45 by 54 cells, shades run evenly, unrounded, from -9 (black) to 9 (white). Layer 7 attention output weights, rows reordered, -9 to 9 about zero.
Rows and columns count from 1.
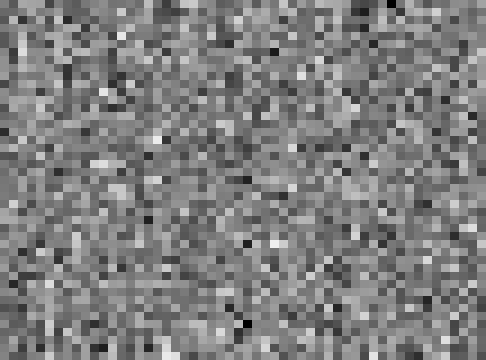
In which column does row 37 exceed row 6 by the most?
26
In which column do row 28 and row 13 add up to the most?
25
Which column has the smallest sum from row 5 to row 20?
13
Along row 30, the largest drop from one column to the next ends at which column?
41
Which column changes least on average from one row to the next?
54
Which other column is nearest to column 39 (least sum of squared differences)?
23
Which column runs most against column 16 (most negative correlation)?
52
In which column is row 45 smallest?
47
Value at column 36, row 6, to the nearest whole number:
3
